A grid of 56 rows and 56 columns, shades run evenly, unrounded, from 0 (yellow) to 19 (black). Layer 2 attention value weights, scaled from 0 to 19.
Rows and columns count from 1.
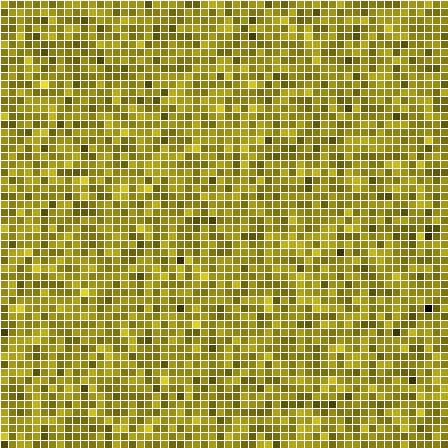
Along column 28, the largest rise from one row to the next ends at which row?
10
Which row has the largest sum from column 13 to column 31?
28
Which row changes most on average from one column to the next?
39
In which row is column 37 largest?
19
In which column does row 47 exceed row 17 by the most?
5
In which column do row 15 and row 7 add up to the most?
50
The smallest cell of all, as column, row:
6, 11
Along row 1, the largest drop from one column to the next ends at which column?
20
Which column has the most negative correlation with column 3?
54
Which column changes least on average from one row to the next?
22
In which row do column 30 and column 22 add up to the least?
43
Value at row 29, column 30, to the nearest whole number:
7
